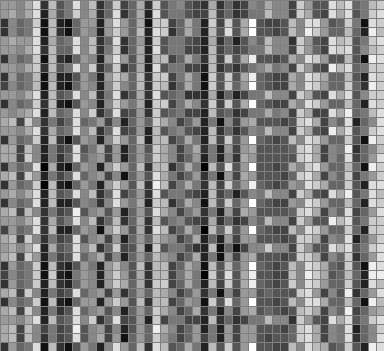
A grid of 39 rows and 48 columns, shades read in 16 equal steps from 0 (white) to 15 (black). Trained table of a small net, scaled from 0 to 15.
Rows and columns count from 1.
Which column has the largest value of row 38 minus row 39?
16
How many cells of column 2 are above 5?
24
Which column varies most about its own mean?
10
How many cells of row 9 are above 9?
16
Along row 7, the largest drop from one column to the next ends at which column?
47
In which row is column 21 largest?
36
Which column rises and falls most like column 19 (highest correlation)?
13
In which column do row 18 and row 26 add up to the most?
26
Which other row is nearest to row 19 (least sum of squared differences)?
34
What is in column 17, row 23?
8
